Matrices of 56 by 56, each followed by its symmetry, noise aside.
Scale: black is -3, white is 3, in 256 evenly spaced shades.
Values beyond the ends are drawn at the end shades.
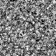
symmetric across the other diagonal.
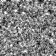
no symmetry.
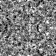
mirrored top to bottom.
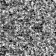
mirrored top to bottom.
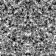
mirrored left to right.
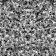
mirrored left to right.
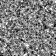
antisymmetric.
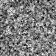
symmetric.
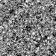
symmetric.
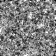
symmetric across the other diagonal.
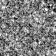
symmetric across the other diagonal.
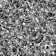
symmetric.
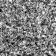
antisymmetric.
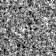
antisymmetric.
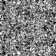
mirrored top to bottom.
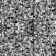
mirrored top to bottom.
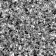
antisymmetric.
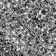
symmetric across the other diagonal.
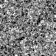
symmetric.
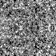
mirrored top to bottom.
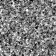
no symmetry.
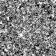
symmetric across the other diagonal.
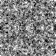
mirrored top to bottom.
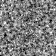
same after a half turn.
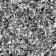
antisymmetric.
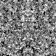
mirrored left to right.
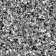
antisymmetric.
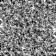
same after a half turn.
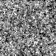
no symmetry.
